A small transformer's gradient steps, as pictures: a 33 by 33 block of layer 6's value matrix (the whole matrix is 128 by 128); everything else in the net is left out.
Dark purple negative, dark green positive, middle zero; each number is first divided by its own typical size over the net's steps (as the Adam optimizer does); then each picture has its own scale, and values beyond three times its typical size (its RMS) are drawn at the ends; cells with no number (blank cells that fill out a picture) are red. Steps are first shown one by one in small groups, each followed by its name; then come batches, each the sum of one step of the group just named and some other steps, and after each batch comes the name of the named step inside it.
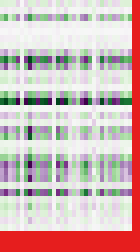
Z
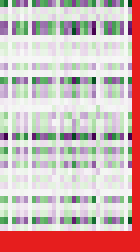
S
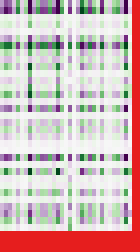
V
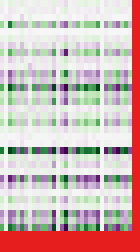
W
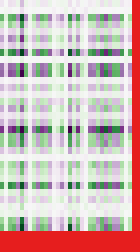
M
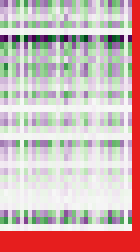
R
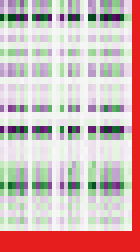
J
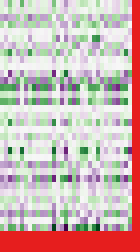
W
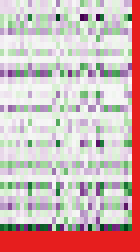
M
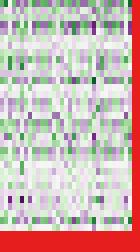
S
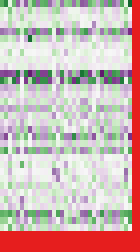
S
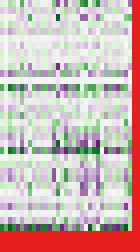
W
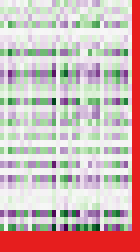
W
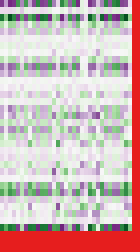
J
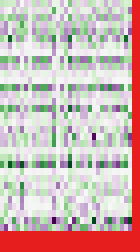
S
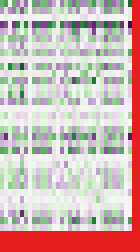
S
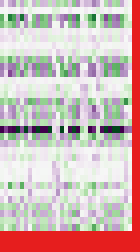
J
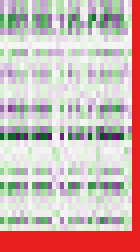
J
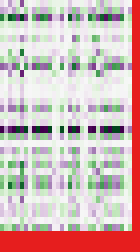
J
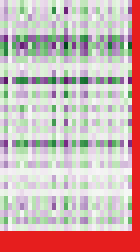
R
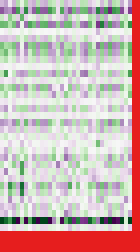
R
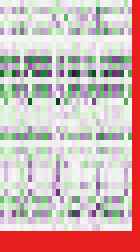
Z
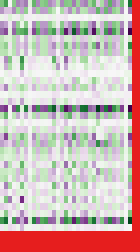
S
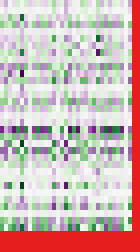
M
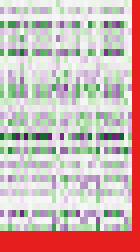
W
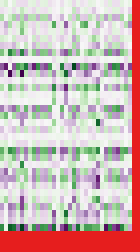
W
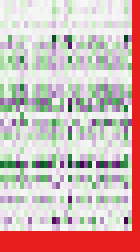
R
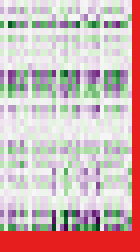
W
